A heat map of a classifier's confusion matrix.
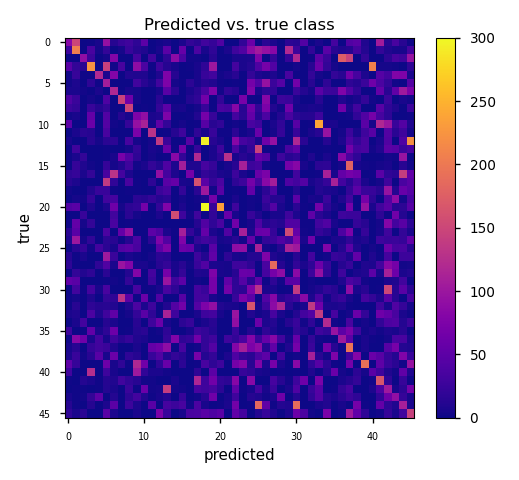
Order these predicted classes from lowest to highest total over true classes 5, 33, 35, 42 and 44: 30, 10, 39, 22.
39, 10, 22, 30
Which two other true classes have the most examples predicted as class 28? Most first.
32, 43
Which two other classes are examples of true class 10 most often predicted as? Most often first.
33, 41
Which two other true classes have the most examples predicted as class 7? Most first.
31, 27
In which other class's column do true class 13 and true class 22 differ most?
25
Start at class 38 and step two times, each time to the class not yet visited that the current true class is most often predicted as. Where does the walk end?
24
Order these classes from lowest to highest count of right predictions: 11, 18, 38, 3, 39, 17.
38, 18, 11, 17, 39, 3
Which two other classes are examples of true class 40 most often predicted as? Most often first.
3, 9
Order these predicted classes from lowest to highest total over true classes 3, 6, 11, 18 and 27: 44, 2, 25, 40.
2, 25, 44, 40
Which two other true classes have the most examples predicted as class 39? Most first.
20, 19
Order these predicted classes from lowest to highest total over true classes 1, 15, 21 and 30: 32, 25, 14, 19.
32, 19, 14, 25
